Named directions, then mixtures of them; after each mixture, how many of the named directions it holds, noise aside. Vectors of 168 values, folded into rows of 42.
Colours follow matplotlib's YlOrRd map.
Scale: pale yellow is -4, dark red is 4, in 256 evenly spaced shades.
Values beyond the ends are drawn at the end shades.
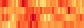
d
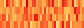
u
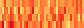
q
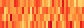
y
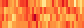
three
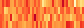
three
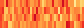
four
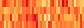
four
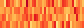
one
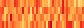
one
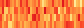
four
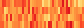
two
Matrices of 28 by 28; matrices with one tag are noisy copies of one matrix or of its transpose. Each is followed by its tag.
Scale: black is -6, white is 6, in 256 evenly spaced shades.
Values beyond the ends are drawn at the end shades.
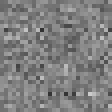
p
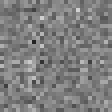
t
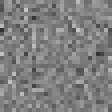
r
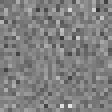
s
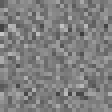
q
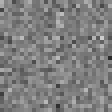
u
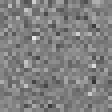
q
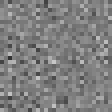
s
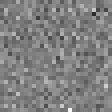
s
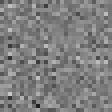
s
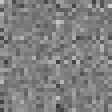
u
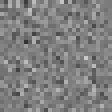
q
